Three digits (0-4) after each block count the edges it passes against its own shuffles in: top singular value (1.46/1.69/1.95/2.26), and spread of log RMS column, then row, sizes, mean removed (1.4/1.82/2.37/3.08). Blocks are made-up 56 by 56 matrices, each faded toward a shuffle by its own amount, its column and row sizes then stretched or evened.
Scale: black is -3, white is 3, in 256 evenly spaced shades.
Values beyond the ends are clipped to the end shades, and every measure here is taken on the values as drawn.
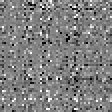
3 3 3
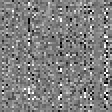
2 4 1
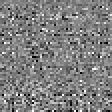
2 1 4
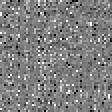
1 3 1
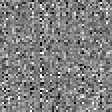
1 3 2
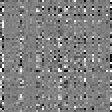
4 4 3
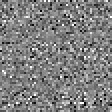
2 0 2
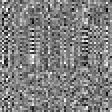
4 4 0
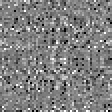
3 0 2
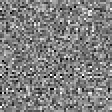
2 0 1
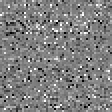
1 0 3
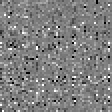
0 3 2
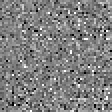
0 1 2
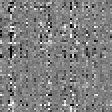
1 4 3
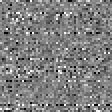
0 1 4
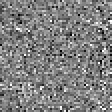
0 2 2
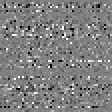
0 1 4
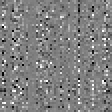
2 4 1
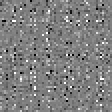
1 3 1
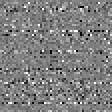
0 1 4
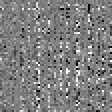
1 4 1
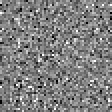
0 1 1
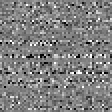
3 0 4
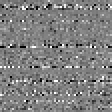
0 0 4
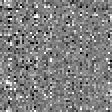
1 3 1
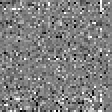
0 2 2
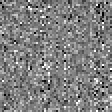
0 3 0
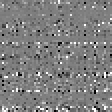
3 2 4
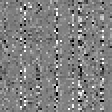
3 4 0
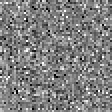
2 0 0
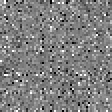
1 2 2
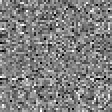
3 1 1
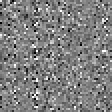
0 3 0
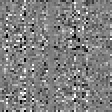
0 4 2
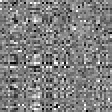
4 2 2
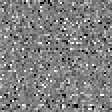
0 0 2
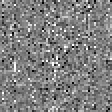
0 3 0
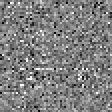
1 1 2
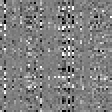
3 4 2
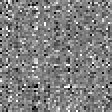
3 3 1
